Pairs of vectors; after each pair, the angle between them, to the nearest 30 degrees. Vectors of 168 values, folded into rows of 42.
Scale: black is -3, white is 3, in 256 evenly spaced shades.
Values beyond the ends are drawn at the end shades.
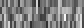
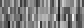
120 degrees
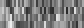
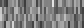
60 degrees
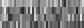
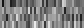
120 degrees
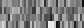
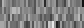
30 degrees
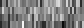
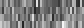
150 degrees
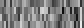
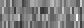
150 degrees
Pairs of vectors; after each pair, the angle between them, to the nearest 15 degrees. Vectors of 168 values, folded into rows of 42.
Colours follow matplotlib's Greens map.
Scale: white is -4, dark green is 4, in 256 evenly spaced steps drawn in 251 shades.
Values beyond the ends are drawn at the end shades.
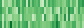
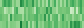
90 degrees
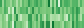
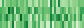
150 degrees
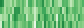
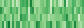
90 degrees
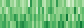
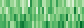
15 degrees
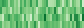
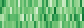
30 degrees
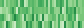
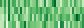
120 degrees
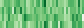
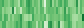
150 degrees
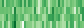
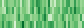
135 degrees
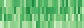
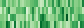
105 degrees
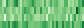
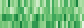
105 degrees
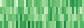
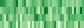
150 degrees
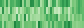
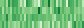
120 degrees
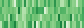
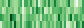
45 degrees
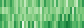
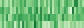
135 degrees
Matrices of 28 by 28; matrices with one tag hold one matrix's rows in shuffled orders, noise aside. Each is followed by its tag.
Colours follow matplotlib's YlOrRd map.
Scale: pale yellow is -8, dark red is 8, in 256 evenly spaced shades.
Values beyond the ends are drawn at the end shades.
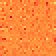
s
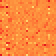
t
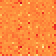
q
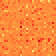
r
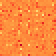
q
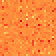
r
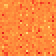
r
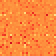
s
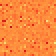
s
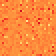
r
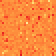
r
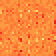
q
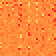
q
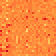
t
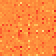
q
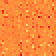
r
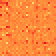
t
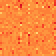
q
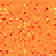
s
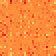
s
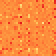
q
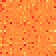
s
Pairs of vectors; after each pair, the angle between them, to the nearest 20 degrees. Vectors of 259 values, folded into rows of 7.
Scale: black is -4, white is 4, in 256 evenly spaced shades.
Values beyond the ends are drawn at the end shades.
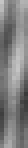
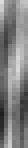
20 degrees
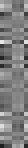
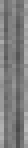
80 degrees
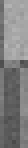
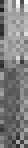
40 degrees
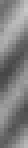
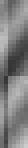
40 degrees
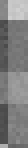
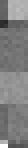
40 degrees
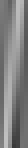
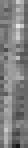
40 degrees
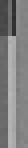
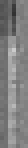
20 degrees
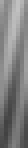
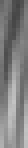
160 degrees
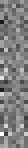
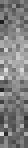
40 degrees
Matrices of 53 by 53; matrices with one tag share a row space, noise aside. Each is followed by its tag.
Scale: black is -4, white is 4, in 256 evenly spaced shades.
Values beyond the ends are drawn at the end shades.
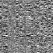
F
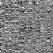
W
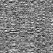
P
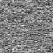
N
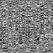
F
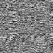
P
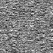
P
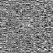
F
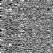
W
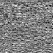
N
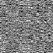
F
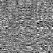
F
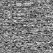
N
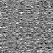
F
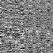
W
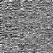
W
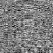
N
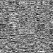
P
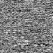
N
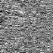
W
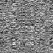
P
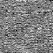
N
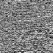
N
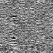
P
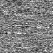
N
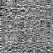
W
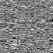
P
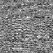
N
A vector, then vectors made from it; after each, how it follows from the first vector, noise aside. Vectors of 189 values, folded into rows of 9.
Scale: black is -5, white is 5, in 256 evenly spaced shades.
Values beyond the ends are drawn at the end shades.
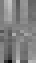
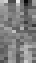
reversed.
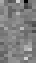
reversed, partly zeroed.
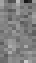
reversed, partly zeroed.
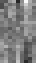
reversed, negated.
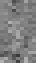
wrapped around, negated, partly zeroed.
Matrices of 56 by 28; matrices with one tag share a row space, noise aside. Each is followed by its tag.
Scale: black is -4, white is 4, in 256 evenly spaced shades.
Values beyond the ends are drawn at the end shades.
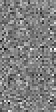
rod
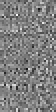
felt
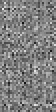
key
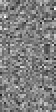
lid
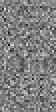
rod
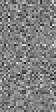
rod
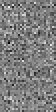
key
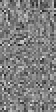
rod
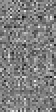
key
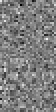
lid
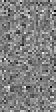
rod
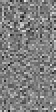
rod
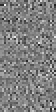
felt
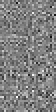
felt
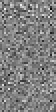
rod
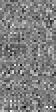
key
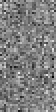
lid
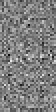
rod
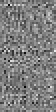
key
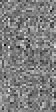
rod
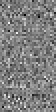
key
